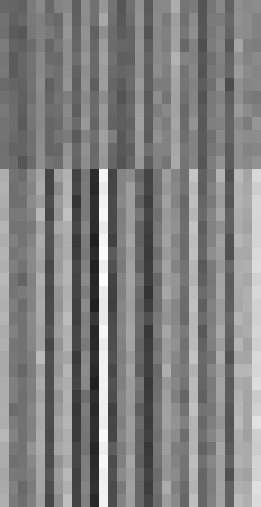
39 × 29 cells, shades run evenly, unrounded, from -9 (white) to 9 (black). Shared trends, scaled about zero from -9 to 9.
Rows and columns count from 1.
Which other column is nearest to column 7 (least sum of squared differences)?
15
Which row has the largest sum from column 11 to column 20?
24
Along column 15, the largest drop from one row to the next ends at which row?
14
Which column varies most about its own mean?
12
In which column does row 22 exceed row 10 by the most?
11
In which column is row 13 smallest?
20
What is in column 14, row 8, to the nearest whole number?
3
